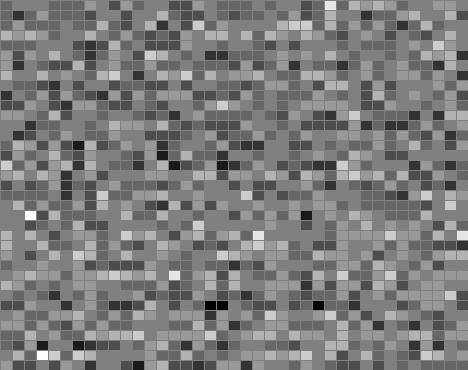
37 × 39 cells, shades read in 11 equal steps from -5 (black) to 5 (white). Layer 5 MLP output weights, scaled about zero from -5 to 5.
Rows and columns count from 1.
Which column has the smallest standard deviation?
24
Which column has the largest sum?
38
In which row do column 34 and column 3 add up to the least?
13
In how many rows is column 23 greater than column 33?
20
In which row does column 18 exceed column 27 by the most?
17
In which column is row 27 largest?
32
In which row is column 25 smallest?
7
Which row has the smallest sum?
31
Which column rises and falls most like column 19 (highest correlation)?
27
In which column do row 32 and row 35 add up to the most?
28
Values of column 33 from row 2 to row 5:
-1 -1 -2 -1
